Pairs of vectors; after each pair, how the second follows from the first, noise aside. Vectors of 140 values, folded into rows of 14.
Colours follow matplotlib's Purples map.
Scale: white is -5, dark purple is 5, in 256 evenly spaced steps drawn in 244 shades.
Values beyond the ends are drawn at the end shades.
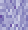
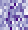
reversed, negated, scaled up.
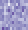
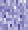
reversed, negated.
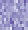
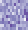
wrapped around.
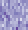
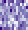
wrapped around, negated, scaled up.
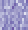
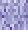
reversed, negated.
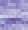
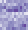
reversed.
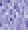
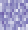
reversed, negated.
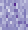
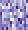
reversed, negated, scaled up.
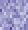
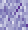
wrapped around.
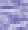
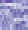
wrapped around.
